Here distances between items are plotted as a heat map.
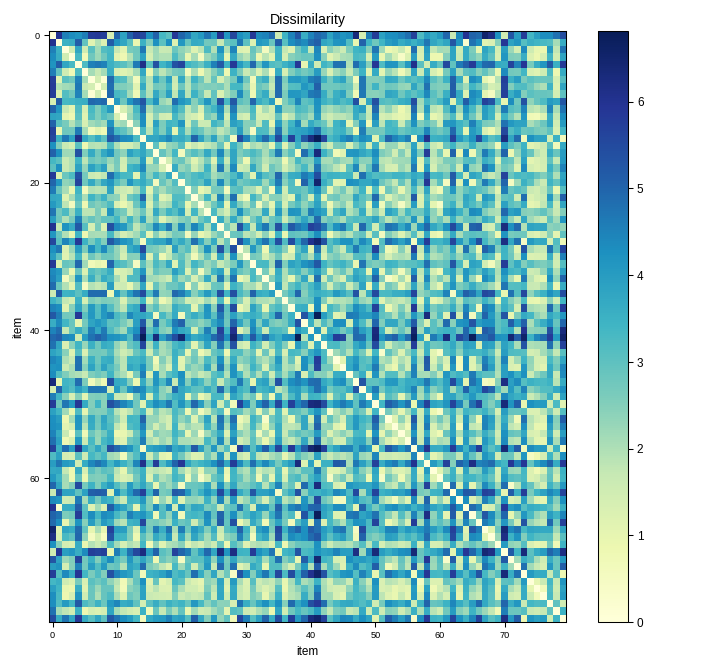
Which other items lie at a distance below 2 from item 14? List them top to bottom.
28, 50, 56, 73, 77, 79
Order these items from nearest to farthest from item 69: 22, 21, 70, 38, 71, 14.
21, 22, 71, 38, 14, 70
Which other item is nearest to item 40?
37
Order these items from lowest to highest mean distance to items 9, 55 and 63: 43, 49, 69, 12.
69, 43, 49, 12
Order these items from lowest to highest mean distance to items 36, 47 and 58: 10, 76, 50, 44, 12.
12, 76, 10, 44, 50
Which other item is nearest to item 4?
39
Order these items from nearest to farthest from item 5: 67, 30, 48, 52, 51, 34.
34, 51, 30, 52, 67, 48
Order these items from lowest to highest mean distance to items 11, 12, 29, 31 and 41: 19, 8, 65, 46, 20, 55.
46, 55, 8, 19, 20, 65
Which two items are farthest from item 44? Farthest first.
41, 58
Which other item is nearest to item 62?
35
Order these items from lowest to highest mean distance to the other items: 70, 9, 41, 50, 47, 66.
66, 47, 9, 50, 70, 41
